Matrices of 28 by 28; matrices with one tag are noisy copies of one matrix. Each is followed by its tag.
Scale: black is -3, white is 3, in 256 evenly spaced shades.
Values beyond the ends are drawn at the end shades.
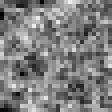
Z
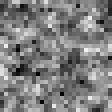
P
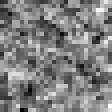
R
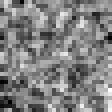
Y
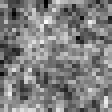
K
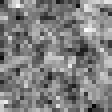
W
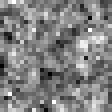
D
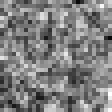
Y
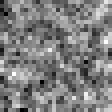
R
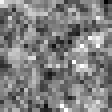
D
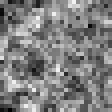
Z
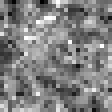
K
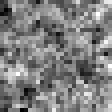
R
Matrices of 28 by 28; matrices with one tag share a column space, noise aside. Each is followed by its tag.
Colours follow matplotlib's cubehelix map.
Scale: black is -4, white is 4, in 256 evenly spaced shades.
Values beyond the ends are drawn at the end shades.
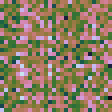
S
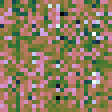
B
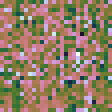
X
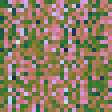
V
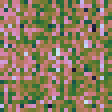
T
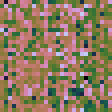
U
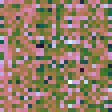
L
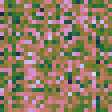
B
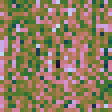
T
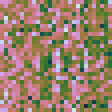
T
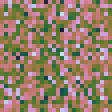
U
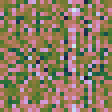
X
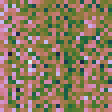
L
